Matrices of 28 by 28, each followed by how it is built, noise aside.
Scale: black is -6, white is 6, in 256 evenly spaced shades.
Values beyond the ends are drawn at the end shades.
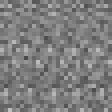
repeating columns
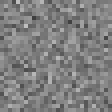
noise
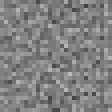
repeating rows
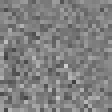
lower triangular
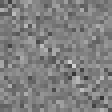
banded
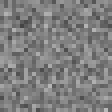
repeating columns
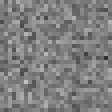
repeating rows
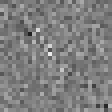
banded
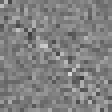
banded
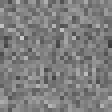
repeating columns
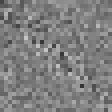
banded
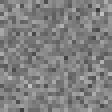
noise
